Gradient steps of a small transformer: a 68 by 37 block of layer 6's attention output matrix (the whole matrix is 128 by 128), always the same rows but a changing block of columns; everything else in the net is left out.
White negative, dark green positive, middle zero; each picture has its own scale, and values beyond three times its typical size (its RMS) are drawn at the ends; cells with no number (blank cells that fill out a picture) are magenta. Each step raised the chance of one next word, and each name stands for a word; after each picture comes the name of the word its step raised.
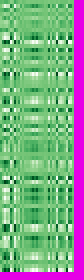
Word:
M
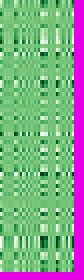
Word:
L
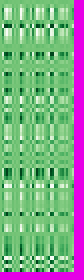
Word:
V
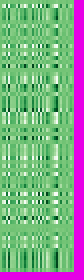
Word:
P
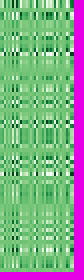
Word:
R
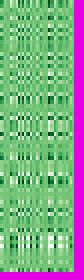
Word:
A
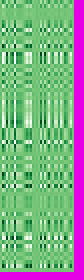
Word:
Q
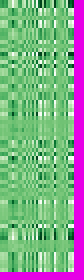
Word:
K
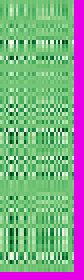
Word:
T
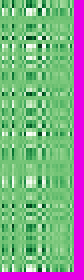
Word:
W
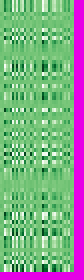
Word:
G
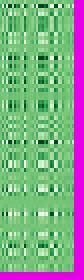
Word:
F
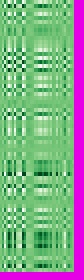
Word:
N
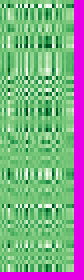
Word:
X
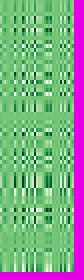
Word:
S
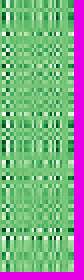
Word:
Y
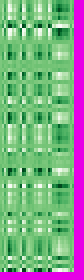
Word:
V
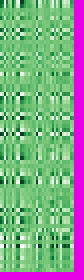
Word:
A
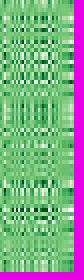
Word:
S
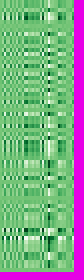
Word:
Y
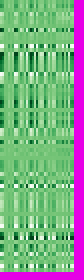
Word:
Q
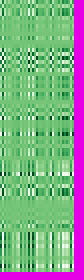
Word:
N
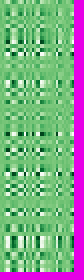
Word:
L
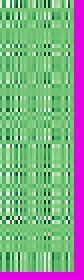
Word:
P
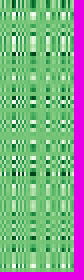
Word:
R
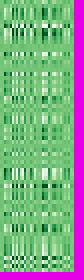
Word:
V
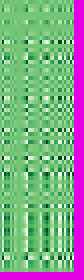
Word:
T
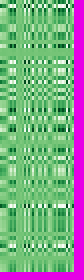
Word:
X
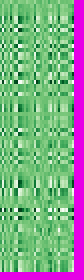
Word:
S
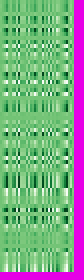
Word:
S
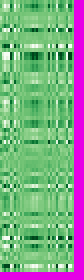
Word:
Q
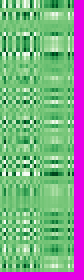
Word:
R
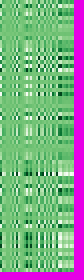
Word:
N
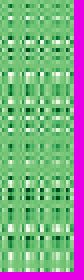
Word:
M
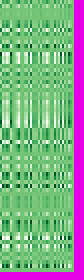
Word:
Q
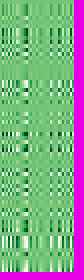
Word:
L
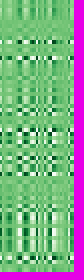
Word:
T
